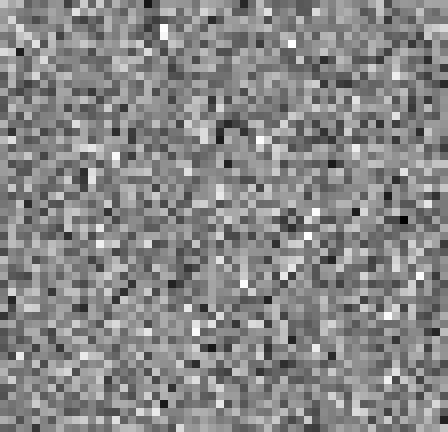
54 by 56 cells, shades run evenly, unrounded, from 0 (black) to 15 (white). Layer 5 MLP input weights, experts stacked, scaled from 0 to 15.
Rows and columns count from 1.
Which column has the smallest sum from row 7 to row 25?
3
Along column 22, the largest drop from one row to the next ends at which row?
36
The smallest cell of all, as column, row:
51, 28
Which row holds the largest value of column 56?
4
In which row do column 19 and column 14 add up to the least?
1
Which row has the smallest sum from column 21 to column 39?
47
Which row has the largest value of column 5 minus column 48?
39
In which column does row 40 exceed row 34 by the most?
49
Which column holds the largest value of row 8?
6
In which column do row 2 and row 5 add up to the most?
21
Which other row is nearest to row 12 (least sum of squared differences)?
15
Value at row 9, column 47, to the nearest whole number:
12
